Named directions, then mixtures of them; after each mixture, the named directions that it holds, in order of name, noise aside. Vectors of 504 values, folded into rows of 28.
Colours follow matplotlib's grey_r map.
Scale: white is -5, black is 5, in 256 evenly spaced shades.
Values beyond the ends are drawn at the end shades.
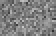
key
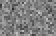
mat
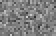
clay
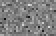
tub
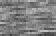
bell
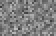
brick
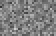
brick.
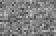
bell, brick, clay.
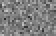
clay, mat, tub.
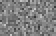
clay, key.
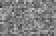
bell, brick, mat.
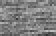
bell.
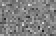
tub.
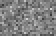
bell, brick, key.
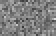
key, mat.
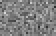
clay.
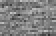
bell, key.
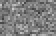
bell, mat.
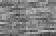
bell.
